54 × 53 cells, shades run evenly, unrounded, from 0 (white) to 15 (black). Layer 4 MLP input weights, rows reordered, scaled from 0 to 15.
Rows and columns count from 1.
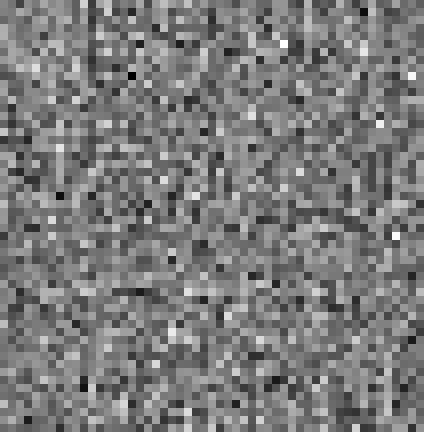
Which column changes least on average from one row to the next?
27
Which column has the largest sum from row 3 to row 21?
12
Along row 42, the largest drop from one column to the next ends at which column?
22
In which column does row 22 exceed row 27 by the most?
14
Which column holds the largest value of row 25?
8
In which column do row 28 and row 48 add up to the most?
35
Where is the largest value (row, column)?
10, 17
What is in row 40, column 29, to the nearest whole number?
2
